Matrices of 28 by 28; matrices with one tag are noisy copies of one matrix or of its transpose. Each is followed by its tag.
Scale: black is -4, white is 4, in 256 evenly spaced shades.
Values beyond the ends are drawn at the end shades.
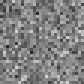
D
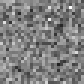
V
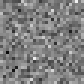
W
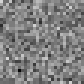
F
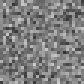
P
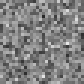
F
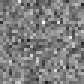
D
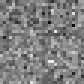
D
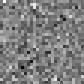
F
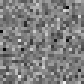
F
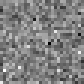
W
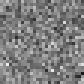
V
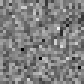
F
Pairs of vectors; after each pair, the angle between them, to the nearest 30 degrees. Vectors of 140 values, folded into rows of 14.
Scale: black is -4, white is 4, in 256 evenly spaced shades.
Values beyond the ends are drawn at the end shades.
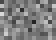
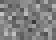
30 degrees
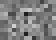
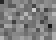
90 degrees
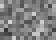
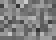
120 degrees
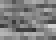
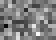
60 degrees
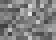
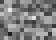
90 degrees
